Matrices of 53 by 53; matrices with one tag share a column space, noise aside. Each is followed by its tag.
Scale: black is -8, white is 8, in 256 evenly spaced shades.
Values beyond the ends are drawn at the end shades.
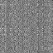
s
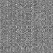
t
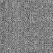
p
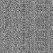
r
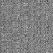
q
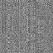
q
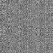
s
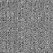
p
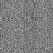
p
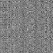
r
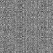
r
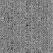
p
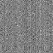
s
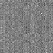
q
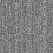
q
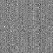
t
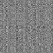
t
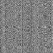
t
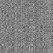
t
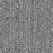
p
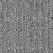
p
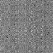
s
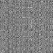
r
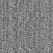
p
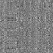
p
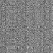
t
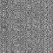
r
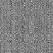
q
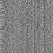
r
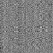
t
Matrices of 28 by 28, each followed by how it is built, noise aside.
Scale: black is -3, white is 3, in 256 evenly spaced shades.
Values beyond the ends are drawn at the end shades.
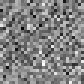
Hankel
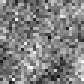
smooth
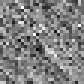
Toeplitz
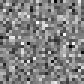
noise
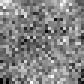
smooth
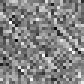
Toeplitz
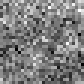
smooth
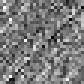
Hankel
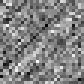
Hankel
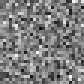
noise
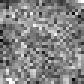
smooth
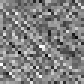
Toeplitz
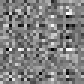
low rank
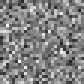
noise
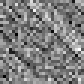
Toeplitz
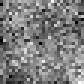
smooth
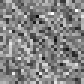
Toeplitz
